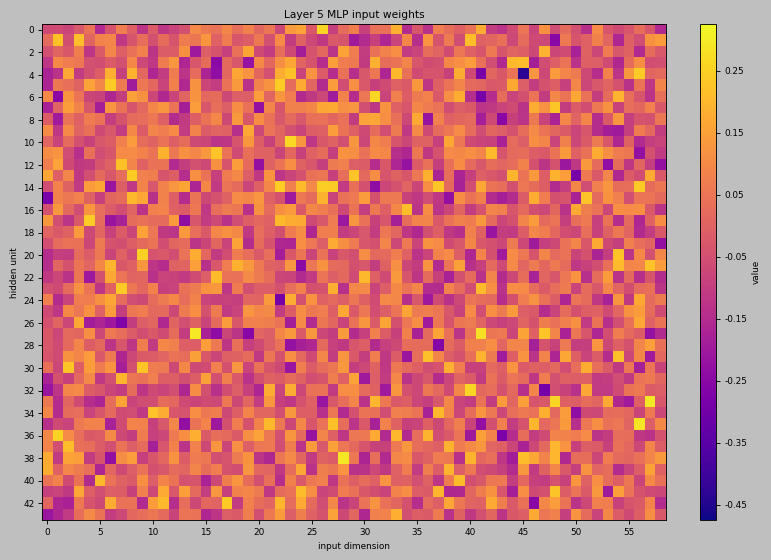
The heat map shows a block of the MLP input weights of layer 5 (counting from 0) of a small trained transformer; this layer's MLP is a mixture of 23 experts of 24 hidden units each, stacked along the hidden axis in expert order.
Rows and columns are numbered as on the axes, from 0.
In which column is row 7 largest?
48
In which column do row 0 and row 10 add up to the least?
43
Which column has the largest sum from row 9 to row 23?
9
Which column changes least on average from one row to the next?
3
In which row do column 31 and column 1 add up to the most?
36
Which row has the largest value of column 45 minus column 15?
27
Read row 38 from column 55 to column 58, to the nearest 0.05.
0 0.05 0.1 0.15
